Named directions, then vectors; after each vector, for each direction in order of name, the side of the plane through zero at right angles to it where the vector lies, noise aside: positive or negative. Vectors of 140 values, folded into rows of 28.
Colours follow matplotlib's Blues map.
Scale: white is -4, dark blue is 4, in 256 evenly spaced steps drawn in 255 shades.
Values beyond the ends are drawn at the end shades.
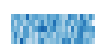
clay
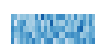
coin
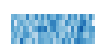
positive, positive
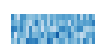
negative, positive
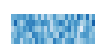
negative, negative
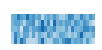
positive, negative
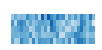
positive, positive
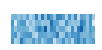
positive, positive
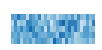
negative, negative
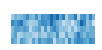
positive, positive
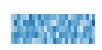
negative, negative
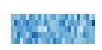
negative, negative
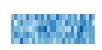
positive, positive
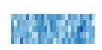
positive, positive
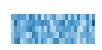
negative, negative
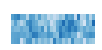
negative, negative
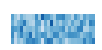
negative, positive
